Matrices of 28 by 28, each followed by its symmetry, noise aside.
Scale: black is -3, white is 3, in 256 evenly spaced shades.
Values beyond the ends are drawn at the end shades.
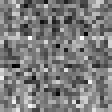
mirrored left to right.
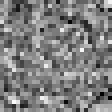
symmetric across the other diagonal.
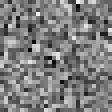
symmetric across the other diagonal.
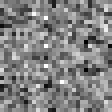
mirrored top to bottom.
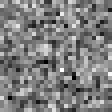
no symmetry.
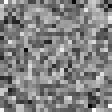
symmetric across the other diagonal.
